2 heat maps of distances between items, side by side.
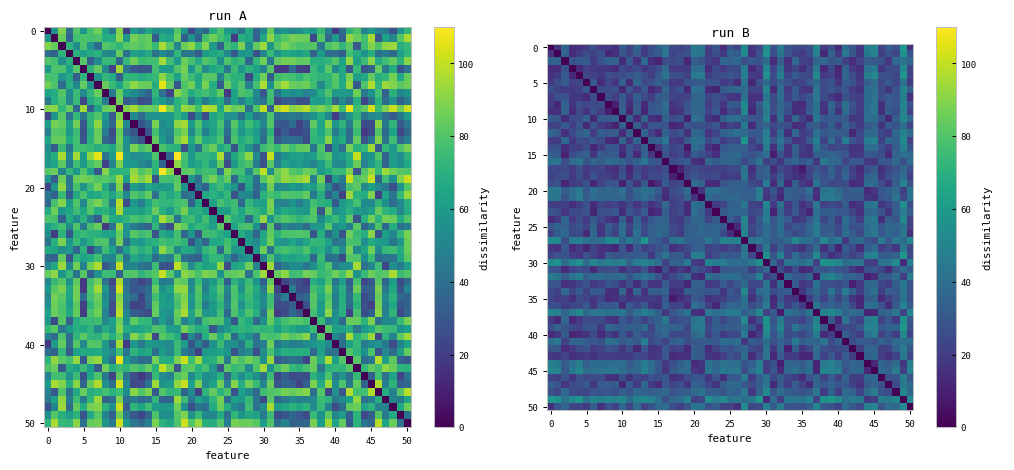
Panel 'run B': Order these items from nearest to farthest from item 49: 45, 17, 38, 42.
45, 17, 42, 38
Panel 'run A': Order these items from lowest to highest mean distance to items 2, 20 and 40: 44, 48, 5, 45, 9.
48, 9, 44, 5, 45
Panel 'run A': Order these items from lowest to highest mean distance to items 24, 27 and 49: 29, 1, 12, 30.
12, 29, 30, 1
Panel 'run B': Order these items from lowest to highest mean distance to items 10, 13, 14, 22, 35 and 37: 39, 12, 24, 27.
12, 24, 39, 27
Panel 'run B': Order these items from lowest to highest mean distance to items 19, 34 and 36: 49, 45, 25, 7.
7, 25, 45, 49
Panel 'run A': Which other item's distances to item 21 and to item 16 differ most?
46
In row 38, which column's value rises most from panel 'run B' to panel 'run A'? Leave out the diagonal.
1
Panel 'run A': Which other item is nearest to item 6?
28
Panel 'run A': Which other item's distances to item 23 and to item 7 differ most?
18
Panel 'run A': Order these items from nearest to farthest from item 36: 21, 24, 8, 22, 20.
8, 22, 20, 24, 21
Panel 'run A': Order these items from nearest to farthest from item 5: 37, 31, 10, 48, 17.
17, 48, 37, 31, 10
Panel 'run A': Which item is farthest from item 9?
10
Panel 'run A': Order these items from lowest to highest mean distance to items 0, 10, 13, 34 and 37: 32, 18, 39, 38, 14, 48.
32, 14, 48, 39, 38, 18
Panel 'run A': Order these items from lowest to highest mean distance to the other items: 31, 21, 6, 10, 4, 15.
21, 15, 6, 4, 31, 10
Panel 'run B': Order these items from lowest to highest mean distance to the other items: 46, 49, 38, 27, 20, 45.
46, 38, 20, 45, 27, 49
